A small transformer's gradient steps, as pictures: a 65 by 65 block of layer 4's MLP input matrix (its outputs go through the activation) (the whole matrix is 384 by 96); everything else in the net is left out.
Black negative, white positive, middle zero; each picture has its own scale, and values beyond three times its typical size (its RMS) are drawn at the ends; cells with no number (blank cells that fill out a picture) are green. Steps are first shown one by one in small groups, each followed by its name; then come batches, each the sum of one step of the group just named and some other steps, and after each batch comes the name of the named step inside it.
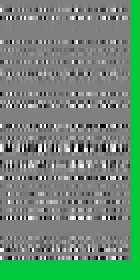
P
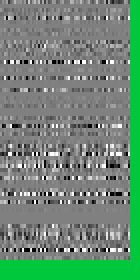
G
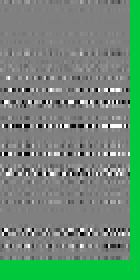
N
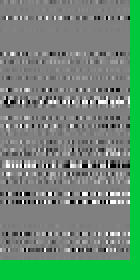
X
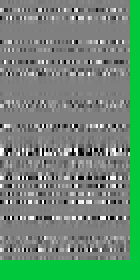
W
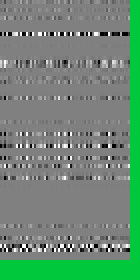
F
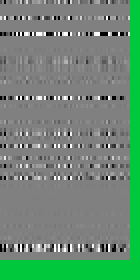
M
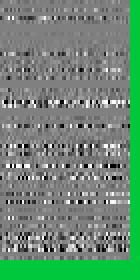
X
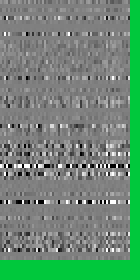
X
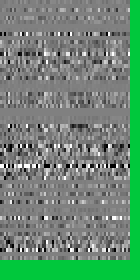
F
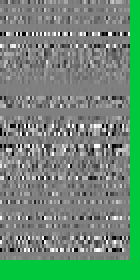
F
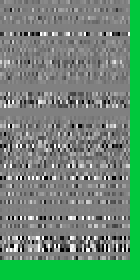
F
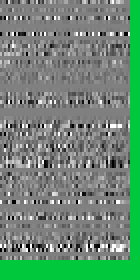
F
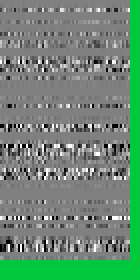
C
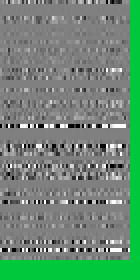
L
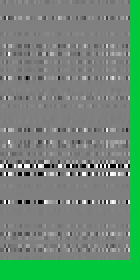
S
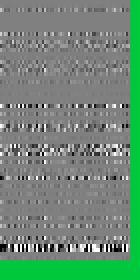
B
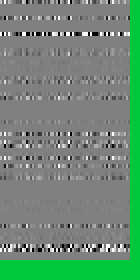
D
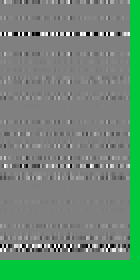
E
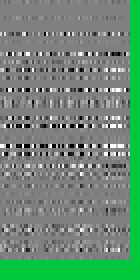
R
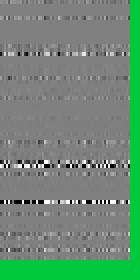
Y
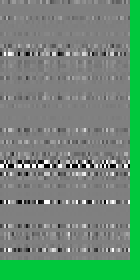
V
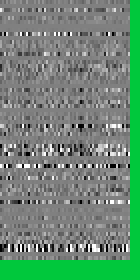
B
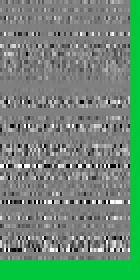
V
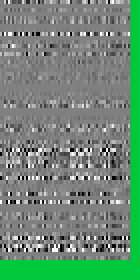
E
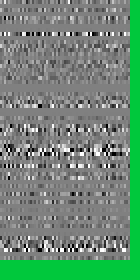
D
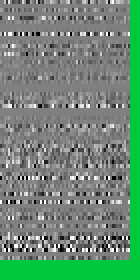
E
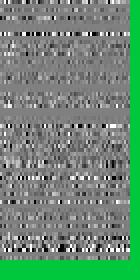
D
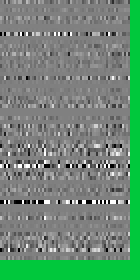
Y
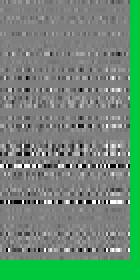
R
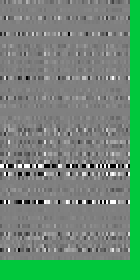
S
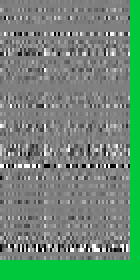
B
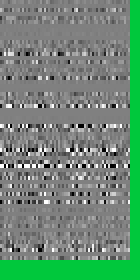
V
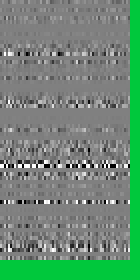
V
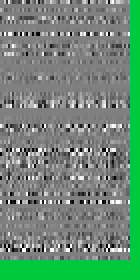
E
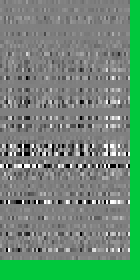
R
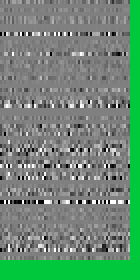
Y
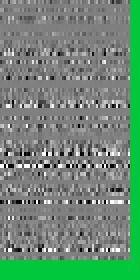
V
